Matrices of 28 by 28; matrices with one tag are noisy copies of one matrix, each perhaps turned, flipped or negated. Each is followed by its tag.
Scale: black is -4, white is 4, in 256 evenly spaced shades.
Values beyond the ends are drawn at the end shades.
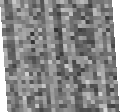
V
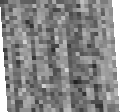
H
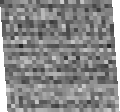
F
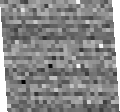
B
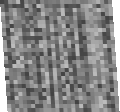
F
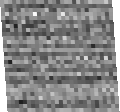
F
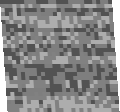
H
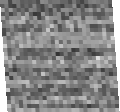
H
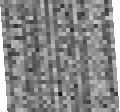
F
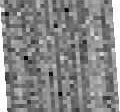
F
